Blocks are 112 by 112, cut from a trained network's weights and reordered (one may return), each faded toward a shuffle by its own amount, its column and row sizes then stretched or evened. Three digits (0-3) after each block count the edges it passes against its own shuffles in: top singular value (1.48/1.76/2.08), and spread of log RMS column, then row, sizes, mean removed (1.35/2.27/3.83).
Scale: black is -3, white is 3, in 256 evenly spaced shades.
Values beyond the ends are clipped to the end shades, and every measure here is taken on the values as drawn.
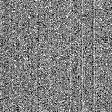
1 0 0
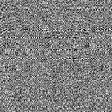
3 0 2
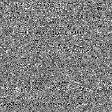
1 1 2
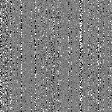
0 3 0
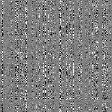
2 3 2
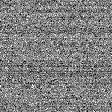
2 0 0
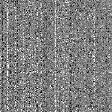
2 2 1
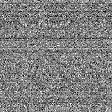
2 0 1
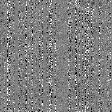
0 3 1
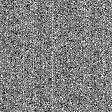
0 0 0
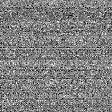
2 0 1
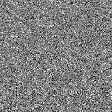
1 0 1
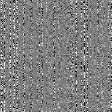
2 3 1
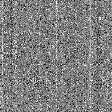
1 1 1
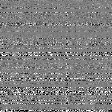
0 1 3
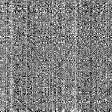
3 0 2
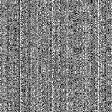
3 2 0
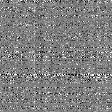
1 0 3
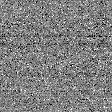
0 0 1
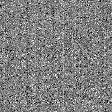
0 0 1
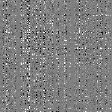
0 3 2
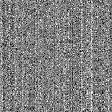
2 1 0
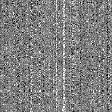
2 2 1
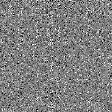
0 2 1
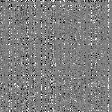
0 3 2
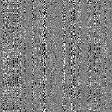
3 3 1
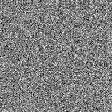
2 0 0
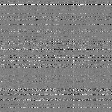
3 0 3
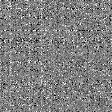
0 0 2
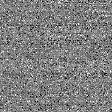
0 1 1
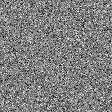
0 0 0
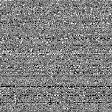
2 0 2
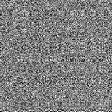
3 0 2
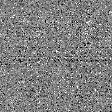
0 1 1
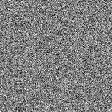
2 0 0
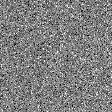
0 1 0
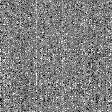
0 1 1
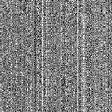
3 2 0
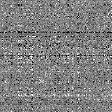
2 2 2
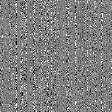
1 3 1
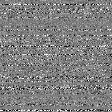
0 0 3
